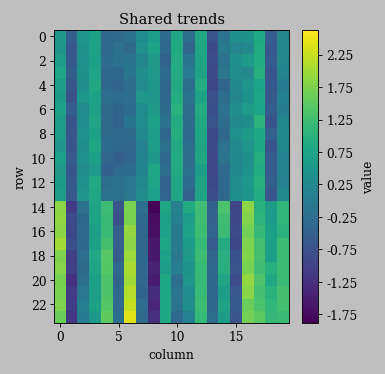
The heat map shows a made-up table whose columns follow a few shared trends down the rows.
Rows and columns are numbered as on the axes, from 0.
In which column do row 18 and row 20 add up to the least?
8
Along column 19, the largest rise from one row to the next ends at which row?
14
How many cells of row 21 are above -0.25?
14
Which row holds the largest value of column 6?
23
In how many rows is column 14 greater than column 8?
10
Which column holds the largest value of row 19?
6
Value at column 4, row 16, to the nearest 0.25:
1.25
